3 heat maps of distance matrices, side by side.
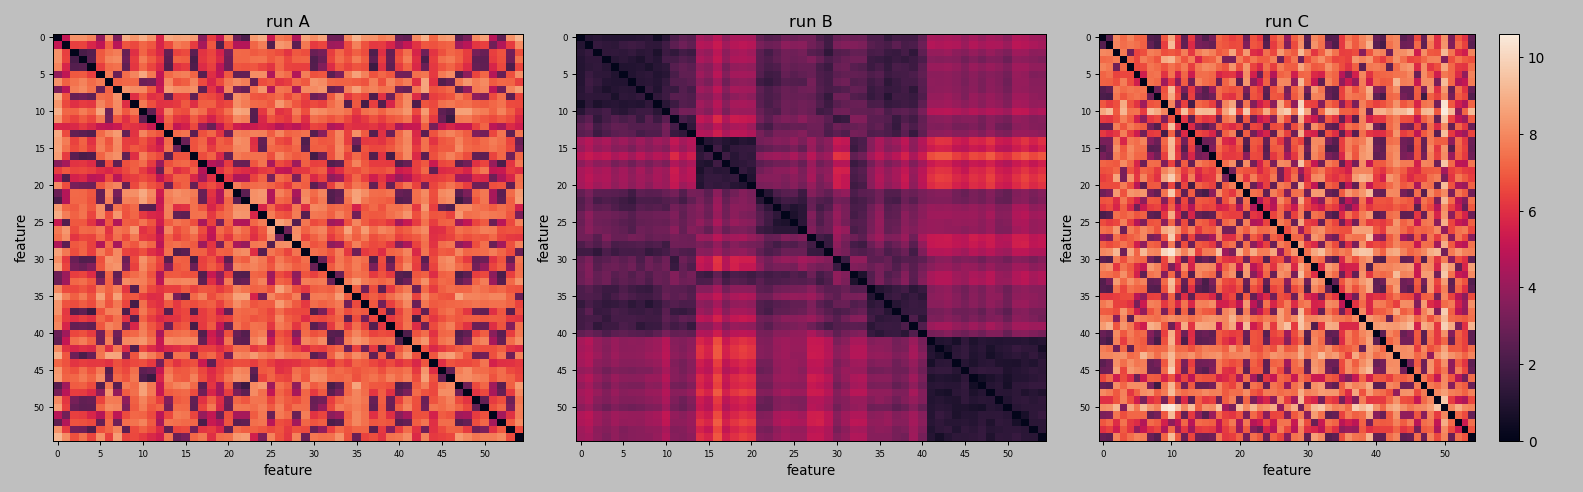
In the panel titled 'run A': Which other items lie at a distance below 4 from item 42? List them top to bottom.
9, 34, 36, 38
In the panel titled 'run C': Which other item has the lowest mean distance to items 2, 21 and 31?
52
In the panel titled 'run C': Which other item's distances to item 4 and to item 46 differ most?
38
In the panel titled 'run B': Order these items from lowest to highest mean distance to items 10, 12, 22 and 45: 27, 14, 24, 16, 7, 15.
7, 24, 27, 15, 14, 16
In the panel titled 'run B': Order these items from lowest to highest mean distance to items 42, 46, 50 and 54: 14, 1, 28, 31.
31, 1, 28, 14
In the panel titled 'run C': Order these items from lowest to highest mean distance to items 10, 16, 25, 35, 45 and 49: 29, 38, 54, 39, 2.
54, 39, 2, 38, 29
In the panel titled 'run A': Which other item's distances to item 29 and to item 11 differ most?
46
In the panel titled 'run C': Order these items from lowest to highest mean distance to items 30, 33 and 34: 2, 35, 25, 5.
35, 25, 5, 2
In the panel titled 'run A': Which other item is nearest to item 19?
1
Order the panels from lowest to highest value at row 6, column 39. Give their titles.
run B, run C, run A
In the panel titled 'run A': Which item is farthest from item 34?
26
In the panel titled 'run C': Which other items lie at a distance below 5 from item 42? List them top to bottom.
2, 4, 38
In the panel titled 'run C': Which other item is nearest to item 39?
31
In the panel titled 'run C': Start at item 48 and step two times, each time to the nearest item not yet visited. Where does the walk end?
36
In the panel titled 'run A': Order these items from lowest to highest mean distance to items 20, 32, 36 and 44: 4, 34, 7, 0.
4, 34, 7, 0
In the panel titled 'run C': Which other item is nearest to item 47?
8
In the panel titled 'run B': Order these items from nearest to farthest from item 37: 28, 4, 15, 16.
4, 28, 15, 16
